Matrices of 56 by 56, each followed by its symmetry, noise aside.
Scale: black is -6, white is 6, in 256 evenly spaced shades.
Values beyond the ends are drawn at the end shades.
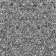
mirrored left to right.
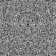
mirrored left to right.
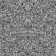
mirrored left to right.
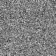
antisymmetric.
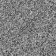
symmetric.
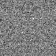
mirrored left to right.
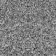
mirrored left to right.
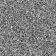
symmetric.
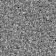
antisymmetric.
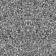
mirrored left to right.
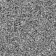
symmetric.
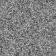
symmetric.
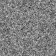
symmetric.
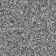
antisymmetric.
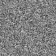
antisymmetric.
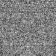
mirrored left to right.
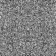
mirrored left to right.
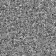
antisymmetric.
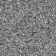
symmetric.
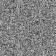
mirrored top to bottom.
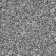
symmetric.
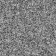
antisymmetric.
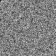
symmetric.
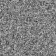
antisymmetric.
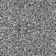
mirrored top to bottom.
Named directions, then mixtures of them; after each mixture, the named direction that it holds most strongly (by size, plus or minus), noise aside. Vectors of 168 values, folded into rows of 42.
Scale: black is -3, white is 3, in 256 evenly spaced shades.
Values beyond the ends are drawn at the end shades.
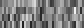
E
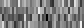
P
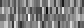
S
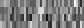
P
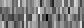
P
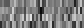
E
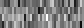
P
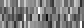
P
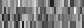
E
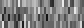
P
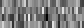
S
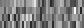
E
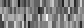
P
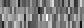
P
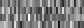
S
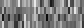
P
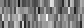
P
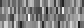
S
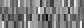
P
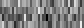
P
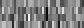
S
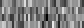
S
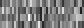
S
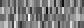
S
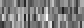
P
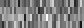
P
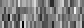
E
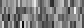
E
